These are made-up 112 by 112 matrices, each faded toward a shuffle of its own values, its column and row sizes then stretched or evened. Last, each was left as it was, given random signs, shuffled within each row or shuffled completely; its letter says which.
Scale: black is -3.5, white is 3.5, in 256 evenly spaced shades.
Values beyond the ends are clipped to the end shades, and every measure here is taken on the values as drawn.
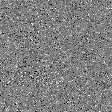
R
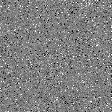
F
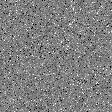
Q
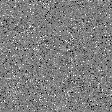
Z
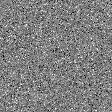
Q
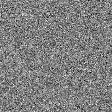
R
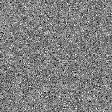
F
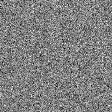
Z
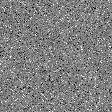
Q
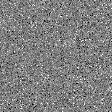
Z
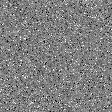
Q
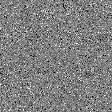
F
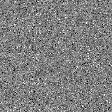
F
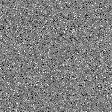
R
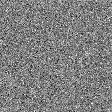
Q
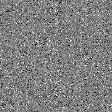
F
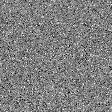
R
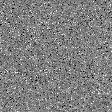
R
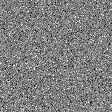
Q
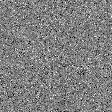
R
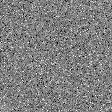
Q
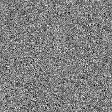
F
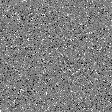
R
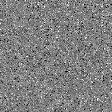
F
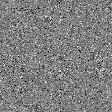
Z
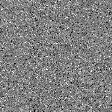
Z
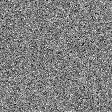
Q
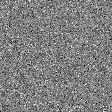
R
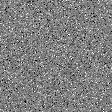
Q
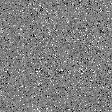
Z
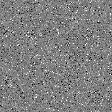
F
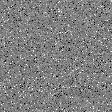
R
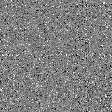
F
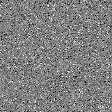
F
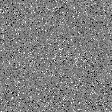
F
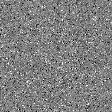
Z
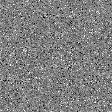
Z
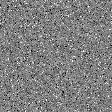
Q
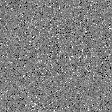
F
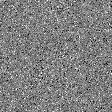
Q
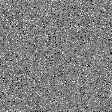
Z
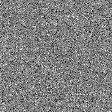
Z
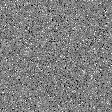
Q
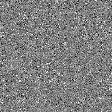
F
